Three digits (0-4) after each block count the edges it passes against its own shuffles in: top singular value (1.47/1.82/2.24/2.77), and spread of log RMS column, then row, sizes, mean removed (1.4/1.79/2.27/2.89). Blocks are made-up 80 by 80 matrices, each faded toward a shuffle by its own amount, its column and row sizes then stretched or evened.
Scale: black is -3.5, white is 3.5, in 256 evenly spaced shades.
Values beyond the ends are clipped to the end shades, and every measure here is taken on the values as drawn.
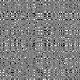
4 2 4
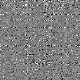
0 2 4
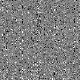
1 3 2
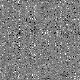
1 3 1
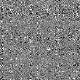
0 3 3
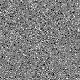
2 0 0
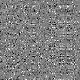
3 1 1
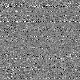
0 1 4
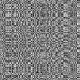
4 4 2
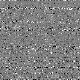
0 0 4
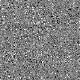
0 2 2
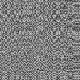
4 1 1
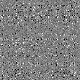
2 2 3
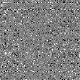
2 2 3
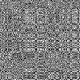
4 0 3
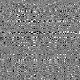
3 1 4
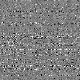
2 1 4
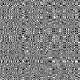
4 2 4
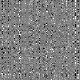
3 4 2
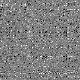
2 1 3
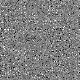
0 1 2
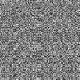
3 1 2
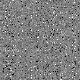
0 3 1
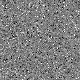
0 0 0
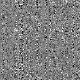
1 4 1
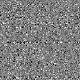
2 1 3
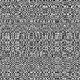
4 0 4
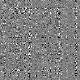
1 4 3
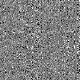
1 3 1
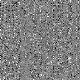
2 3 0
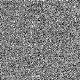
1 2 1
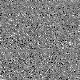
0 0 3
